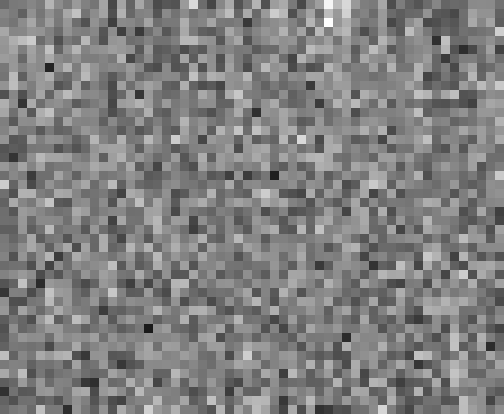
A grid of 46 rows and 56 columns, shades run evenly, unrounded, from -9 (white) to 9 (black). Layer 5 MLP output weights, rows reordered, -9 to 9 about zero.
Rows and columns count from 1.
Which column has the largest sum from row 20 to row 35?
2
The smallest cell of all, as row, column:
3, 37
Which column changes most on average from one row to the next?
6
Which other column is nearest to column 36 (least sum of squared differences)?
46
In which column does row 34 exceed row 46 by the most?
43
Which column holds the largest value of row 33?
1
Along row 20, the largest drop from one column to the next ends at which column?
32
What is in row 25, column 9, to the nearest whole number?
-2
